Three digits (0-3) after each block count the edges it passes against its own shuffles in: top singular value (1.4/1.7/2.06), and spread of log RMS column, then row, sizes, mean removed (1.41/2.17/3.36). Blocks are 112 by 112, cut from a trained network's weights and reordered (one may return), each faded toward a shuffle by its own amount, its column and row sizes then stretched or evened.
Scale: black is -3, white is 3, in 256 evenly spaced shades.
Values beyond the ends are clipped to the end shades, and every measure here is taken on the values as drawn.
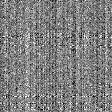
3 1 2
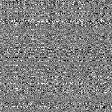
3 0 3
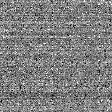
2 1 0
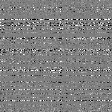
2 1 3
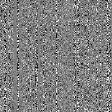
1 3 1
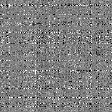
1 2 3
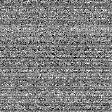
3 1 2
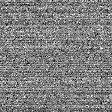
3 1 0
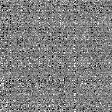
1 2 2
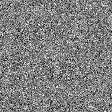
0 0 1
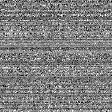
3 0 2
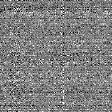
2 2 2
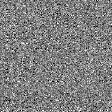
1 1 2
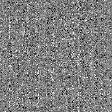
0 2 1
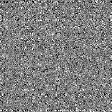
2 2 2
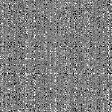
1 3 2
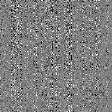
0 3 2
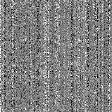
3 3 1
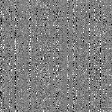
1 3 1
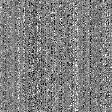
2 3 0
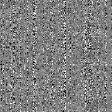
0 3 1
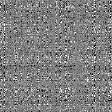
1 3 2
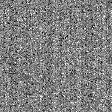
1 0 1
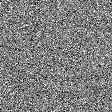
0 0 0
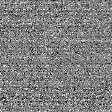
1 0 2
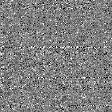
1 2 2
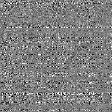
2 2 3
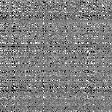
2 2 3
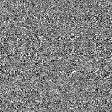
2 1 2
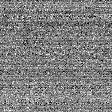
2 0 1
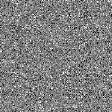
1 2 1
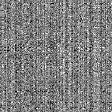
3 0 2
